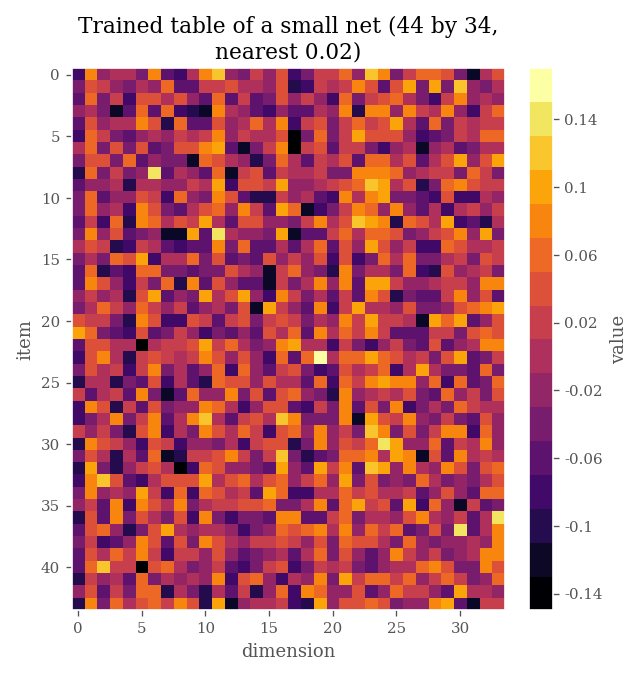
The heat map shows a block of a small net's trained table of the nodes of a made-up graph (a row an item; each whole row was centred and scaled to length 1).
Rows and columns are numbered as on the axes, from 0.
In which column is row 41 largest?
21
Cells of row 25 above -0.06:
24
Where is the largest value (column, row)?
19, 23
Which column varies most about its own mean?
10
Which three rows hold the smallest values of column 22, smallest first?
28, 3, 15
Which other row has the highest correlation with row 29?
18
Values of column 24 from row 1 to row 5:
-0.06 0.04 0.08 0.04 0.04
